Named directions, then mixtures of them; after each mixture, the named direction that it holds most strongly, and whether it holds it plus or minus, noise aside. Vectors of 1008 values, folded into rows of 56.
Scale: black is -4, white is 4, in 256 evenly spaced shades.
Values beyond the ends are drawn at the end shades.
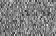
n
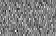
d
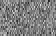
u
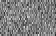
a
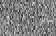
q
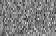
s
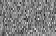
s, plus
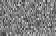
s, plus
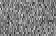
q, minus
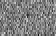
a, minus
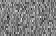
q, minus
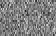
n, plus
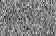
a, minus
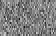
u, plus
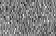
q, plus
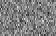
n, plus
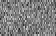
a, plus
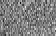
s, plus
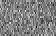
q, minus
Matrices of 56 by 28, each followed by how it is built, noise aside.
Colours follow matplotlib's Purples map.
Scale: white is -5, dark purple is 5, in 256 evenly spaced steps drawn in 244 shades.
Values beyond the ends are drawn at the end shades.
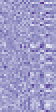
low rank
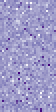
sparse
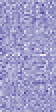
low rank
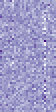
uneven columns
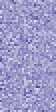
uneven columns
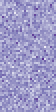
noise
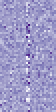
uneven columns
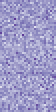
repeating columns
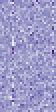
uneven columns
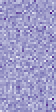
low rank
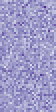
noise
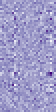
low rank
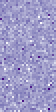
sparse
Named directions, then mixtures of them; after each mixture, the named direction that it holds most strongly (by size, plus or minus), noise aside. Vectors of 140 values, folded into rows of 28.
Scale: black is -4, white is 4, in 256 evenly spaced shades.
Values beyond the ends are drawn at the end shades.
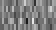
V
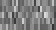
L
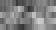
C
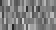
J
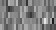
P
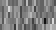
P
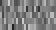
J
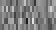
V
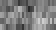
C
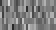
J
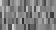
J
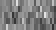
L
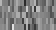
J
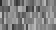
J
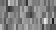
P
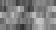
C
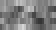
C
